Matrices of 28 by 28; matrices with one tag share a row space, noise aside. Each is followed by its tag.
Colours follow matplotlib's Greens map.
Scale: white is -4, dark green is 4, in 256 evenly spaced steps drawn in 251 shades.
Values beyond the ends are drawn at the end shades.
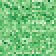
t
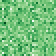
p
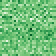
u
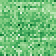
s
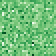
p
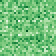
u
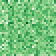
p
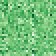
p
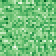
u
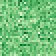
s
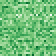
u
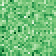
p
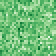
s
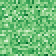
u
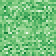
t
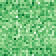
u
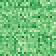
s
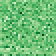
t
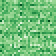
s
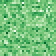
t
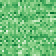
s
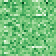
t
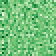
p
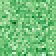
t
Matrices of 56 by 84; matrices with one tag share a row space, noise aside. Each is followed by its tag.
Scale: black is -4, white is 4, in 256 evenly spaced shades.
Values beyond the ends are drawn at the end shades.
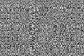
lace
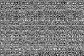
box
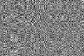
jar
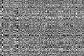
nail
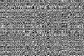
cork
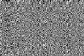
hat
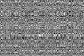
box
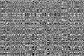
cork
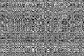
cork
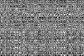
box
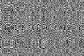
hat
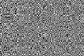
hat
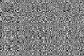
hat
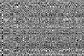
nail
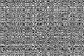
cork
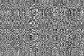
lace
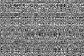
box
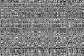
box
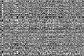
nail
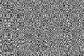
hat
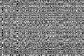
nail
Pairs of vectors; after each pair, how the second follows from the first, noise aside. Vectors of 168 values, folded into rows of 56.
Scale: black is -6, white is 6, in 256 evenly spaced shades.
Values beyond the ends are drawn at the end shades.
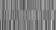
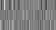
reversed, partly zeroed.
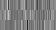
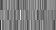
wrapped around, negated.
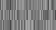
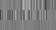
reversed, partly zeroed.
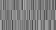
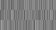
wrapped around, shrunk.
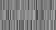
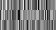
reversed, scaled up.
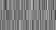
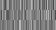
copied.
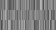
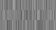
wrapped around, shrunk.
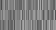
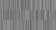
wrapped around, negated, shrunk.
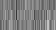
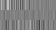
reversed, partly zeroed.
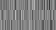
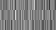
copied.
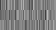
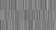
wrapped around, shrunk.
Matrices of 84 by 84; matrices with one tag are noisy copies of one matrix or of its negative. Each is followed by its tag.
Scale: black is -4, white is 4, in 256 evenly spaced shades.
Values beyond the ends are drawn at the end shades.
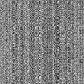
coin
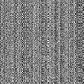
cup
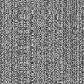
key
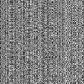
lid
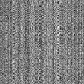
coin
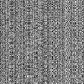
lid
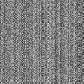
cup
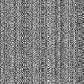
cup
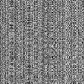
lid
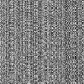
lid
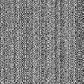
cup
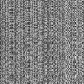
lid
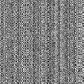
cup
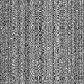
coin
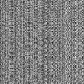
lid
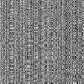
lid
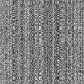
coin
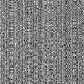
lid
